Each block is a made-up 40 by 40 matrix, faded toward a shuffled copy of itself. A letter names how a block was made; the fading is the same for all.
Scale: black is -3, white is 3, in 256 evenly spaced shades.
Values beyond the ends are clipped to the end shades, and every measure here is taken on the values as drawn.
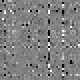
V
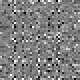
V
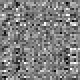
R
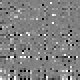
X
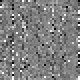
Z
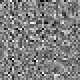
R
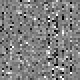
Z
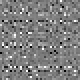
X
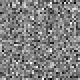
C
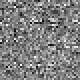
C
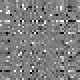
X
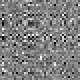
V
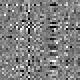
V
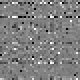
X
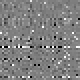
X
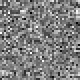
C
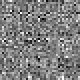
R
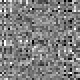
R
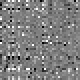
V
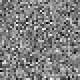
C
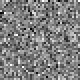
C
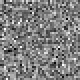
C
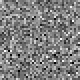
C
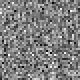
C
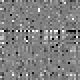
X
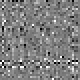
V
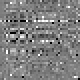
X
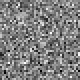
C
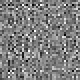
R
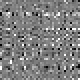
X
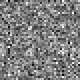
C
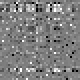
X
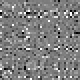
X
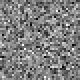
C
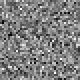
C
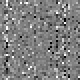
Z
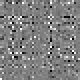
X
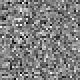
C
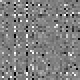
V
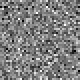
C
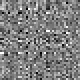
R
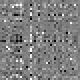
V
